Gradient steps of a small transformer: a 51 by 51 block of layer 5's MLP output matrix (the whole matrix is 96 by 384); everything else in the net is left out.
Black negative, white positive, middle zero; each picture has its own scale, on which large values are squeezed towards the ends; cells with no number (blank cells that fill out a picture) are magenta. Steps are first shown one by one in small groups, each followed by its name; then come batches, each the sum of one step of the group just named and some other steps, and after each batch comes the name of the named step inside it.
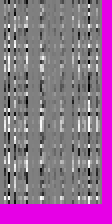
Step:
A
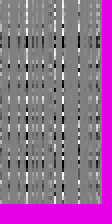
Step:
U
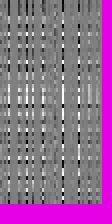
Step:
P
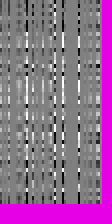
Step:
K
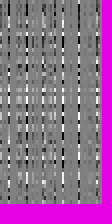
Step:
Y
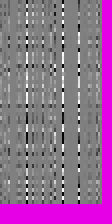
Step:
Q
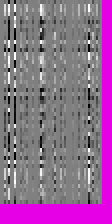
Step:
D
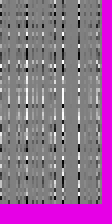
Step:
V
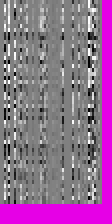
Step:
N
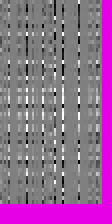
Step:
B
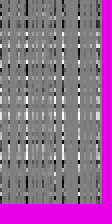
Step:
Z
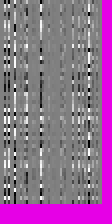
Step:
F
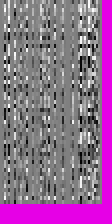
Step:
N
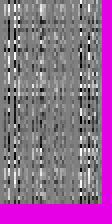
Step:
D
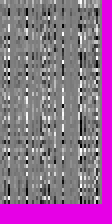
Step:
B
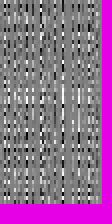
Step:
P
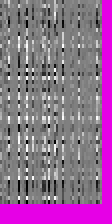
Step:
Z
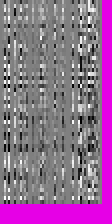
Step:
N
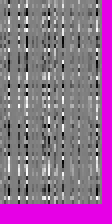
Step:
U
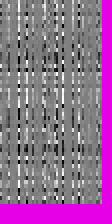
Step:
V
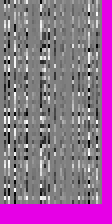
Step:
F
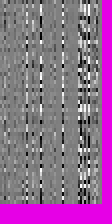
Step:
Q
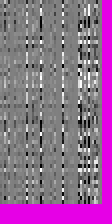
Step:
Q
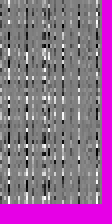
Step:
Z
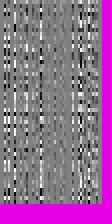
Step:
F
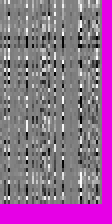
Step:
U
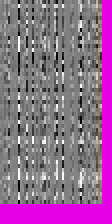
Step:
U
